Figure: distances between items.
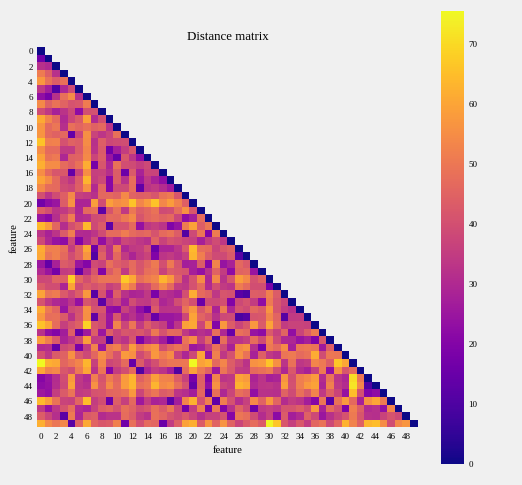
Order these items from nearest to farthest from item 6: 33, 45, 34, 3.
45, 33, 3, 34
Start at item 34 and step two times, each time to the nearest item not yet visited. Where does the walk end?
10
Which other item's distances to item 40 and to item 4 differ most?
49
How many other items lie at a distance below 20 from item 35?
5
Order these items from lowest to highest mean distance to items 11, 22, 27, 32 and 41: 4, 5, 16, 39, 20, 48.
16, 4, 5, 48, 39, 20
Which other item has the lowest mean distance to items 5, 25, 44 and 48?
37
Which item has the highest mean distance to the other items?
41
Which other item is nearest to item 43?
44
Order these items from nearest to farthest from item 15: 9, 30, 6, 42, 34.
9, 42, 34, 30, 6
